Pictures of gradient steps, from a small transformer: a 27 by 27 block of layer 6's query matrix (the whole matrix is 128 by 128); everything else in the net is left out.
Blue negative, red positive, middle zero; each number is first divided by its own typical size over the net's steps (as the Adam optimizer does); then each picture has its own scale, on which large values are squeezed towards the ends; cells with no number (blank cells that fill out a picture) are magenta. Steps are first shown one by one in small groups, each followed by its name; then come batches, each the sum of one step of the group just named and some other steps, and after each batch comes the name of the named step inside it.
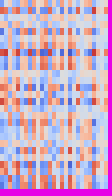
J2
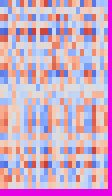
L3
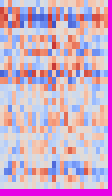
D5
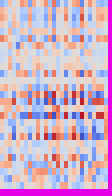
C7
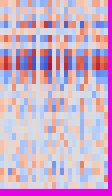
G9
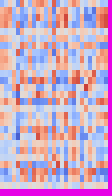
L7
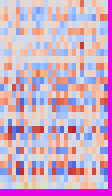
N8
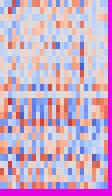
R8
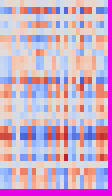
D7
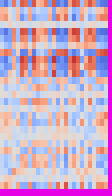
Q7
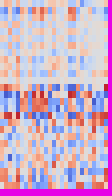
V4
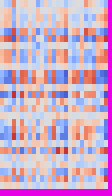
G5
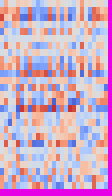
N8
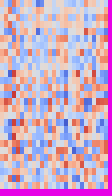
G5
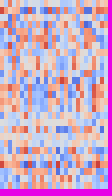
J2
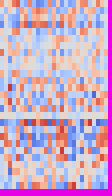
D7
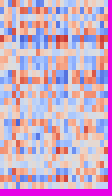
G5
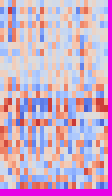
R8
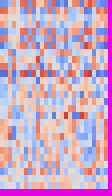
C7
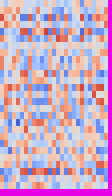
L7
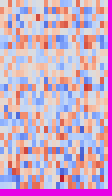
L7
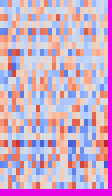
L3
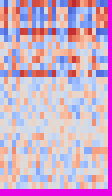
Q7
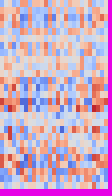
N8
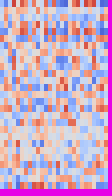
R8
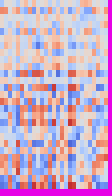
J2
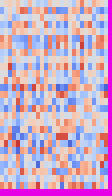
N8
